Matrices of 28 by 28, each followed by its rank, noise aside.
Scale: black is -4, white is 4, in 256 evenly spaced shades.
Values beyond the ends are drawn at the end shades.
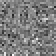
eight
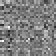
four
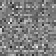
six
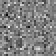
six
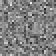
eight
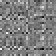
three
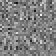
eight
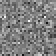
eight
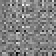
three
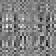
three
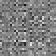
three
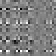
two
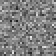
eight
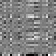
two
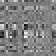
two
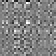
three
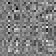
three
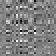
two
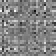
four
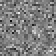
eight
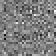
four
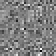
four
